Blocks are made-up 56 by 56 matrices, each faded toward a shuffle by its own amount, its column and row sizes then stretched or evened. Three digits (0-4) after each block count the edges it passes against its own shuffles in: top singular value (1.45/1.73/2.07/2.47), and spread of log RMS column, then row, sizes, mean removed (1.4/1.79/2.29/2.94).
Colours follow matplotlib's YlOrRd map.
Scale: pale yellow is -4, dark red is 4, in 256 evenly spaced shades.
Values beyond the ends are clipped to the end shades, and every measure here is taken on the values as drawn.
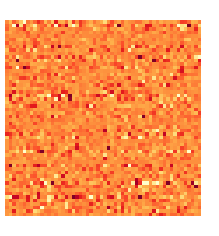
0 0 3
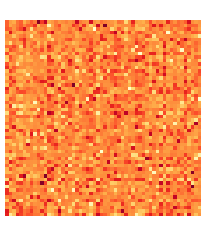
3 0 0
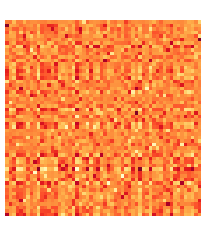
4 1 2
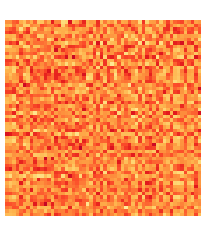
4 0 1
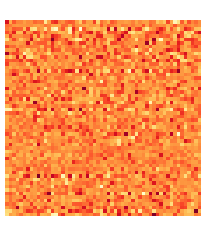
1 0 3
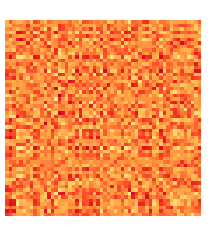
4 1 3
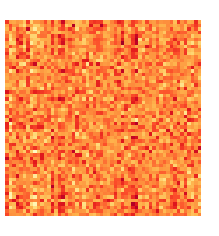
3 2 1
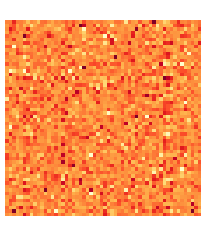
1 1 0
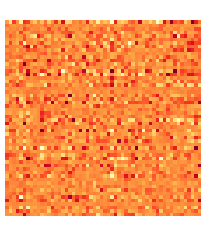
0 1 4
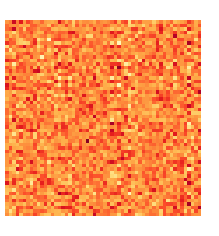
2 2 0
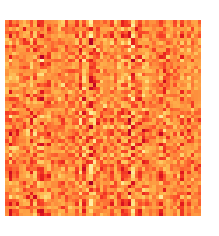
4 4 0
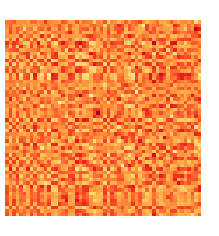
4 1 2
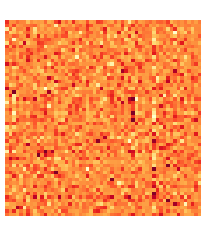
1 2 0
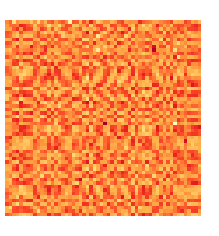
4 2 0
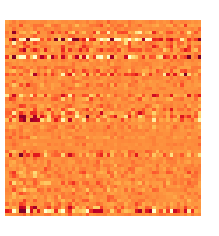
3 1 4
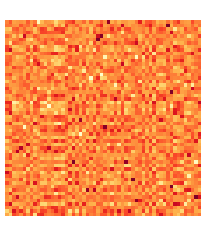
4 0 0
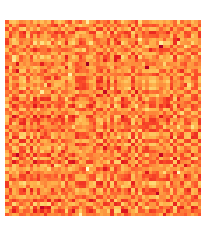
4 0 1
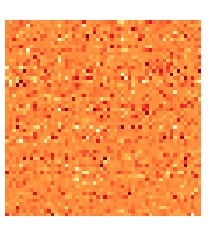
0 1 2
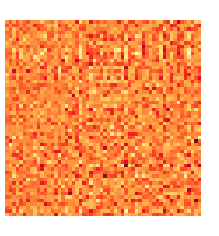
3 2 1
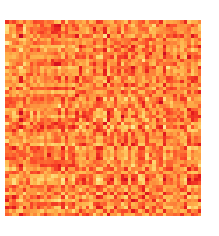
4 3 2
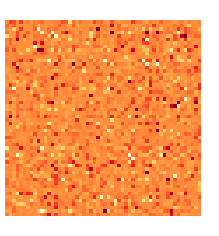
0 0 1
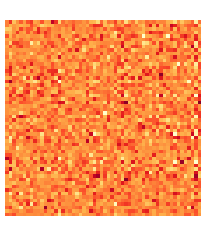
2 1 1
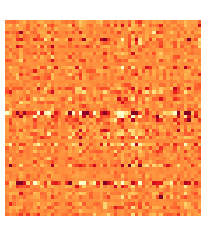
2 2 4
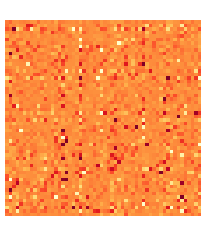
1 2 1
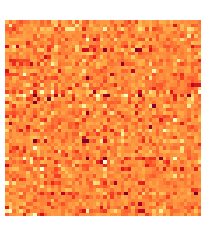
0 1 2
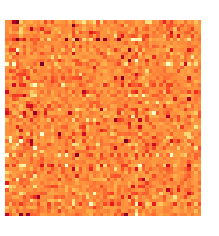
0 1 2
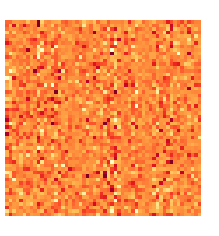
0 3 0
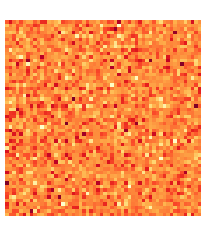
0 0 0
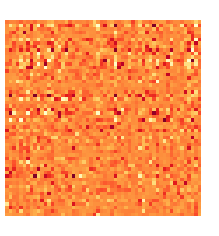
2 2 3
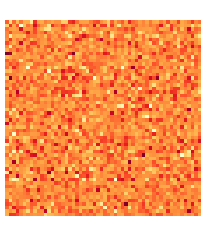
0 0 1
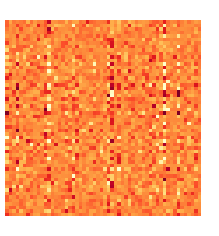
3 3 1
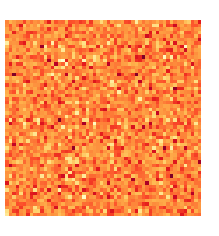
0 0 1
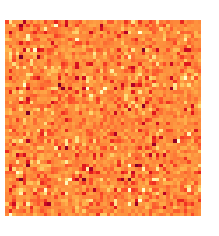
0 1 2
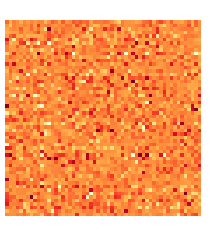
0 0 1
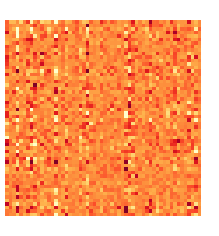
1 4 1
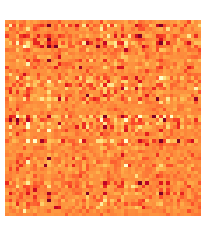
1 2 3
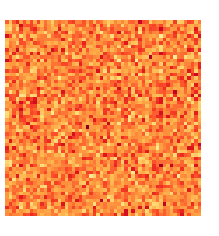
2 0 0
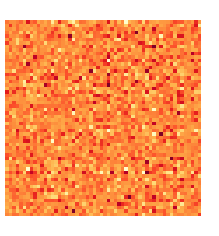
1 2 1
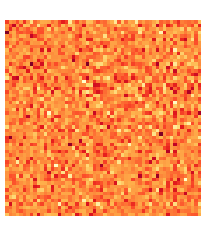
2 0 1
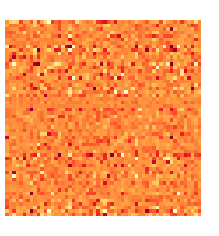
0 1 3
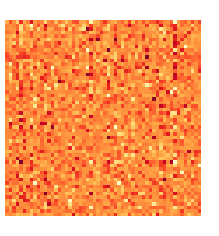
2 2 0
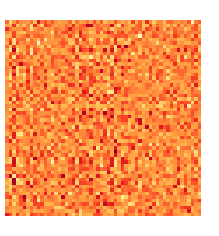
3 2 0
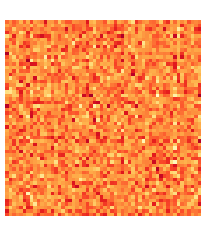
1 1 1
